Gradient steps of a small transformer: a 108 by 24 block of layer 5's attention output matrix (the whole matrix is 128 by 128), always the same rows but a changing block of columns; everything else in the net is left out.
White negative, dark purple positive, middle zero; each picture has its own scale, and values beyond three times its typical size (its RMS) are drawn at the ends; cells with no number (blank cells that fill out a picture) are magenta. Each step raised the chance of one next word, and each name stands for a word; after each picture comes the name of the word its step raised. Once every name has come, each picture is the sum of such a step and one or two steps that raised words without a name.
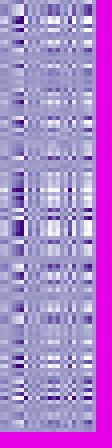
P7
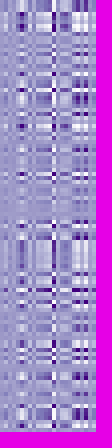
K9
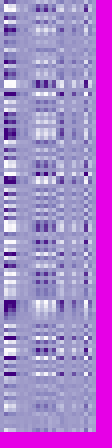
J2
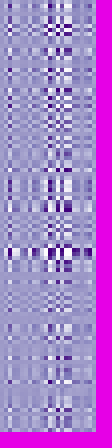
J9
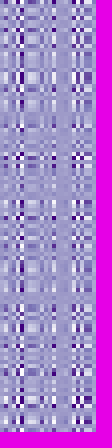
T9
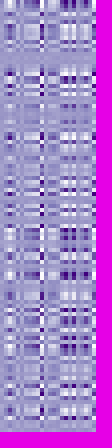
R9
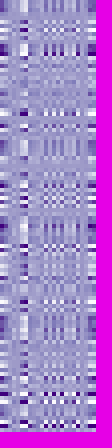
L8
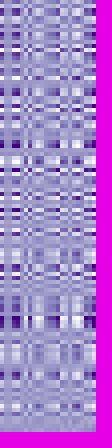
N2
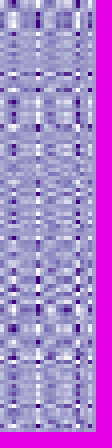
K9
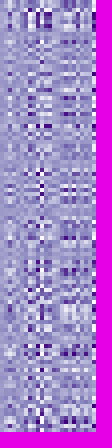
K9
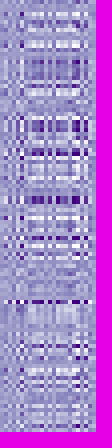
J2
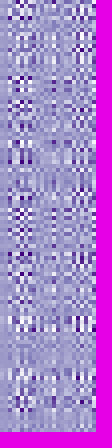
N2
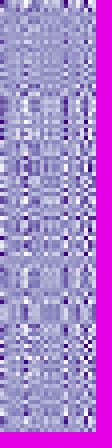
J2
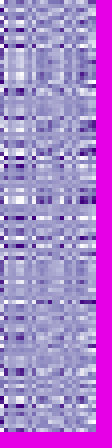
T9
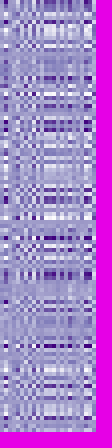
R9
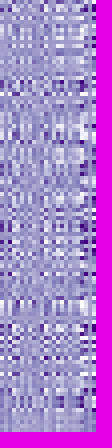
J2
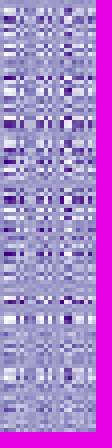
N2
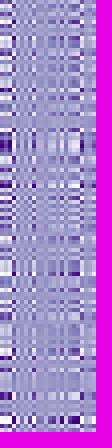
L8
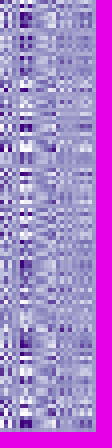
K9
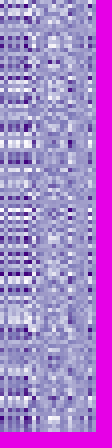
N2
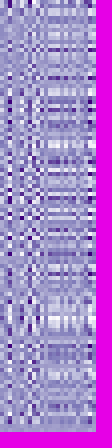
N2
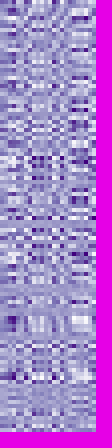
N2
